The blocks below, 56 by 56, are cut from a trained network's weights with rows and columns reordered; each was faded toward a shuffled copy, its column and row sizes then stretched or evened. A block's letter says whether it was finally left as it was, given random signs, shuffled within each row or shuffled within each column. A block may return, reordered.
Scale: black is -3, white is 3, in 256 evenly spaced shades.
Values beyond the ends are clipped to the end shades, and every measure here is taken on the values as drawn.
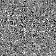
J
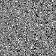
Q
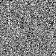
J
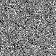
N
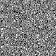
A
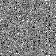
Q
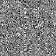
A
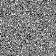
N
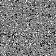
J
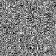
A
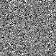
J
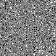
Q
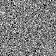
Q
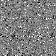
N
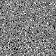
N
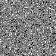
Q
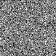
Q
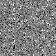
Q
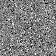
Q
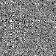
J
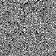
A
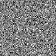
A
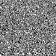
N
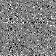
J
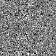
J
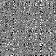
A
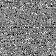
N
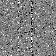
Q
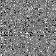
J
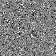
Q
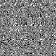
A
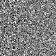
Q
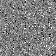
Q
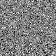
N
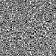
A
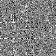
J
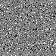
N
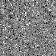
Q
